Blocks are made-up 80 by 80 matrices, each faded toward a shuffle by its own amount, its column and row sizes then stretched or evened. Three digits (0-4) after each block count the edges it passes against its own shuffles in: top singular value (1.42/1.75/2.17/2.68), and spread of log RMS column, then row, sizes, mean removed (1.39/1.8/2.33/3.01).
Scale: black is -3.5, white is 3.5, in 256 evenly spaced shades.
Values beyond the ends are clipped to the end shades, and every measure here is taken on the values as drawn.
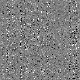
0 3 1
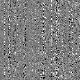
1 4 1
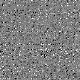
0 2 3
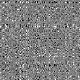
3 3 2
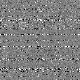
0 1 4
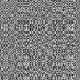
4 4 0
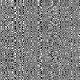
4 4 0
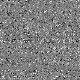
0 0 3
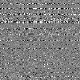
3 1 4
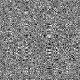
3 1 2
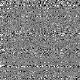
2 2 4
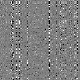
4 4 1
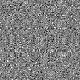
3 0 1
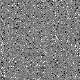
1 2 0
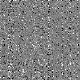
2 3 1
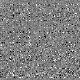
1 2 3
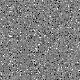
1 2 0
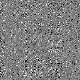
2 2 1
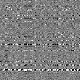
4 1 4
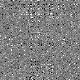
2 2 2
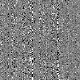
0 4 1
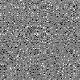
3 0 1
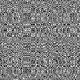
4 0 3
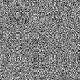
3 1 0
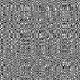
4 3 2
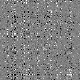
2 4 2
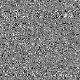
1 1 3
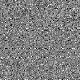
2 0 3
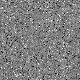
0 1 0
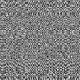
4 2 3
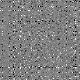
2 3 3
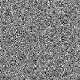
2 2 0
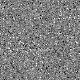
0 1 2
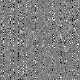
1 4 0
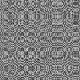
4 3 1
